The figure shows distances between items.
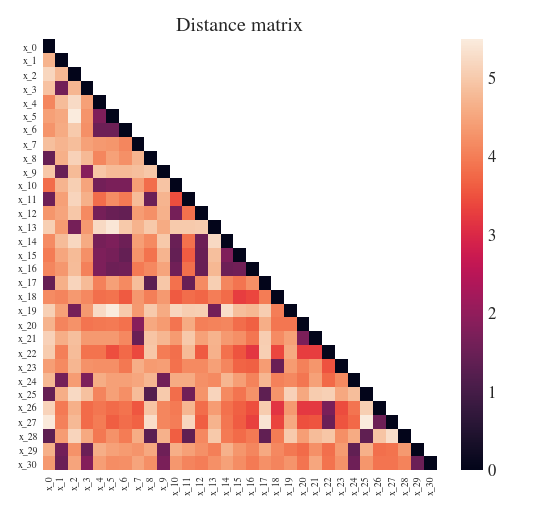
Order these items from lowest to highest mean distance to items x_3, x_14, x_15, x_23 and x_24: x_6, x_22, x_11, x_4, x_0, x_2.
x_6, x_4, x_22, x_11, x_0, x_2
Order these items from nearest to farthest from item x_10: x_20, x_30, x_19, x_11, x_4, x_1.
x_4, x_11, x_20, x_30, x_1, x_19
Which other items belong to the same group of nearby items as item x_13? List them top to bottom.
x_2, x_19
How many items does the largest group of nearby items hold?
8
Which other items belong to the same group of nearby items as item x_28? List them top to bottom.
x_0, x_8, x_11, x_17, x_25
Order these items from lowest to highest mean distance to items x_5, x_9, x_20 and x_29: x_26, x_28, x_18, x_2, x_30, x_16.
x_30, x_16, x_26, x_18, x_28, x_2
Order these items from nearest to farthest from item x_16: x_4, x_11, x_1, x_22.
x_4, x_22, x_11, x_1
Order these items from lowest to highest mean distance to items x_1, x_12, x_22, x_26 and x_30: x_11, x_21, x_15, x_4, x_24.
x_24, x_15, x_4, x_21, x_11
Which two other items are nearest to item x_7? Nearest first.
x_21, x_20
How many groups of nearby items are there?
7
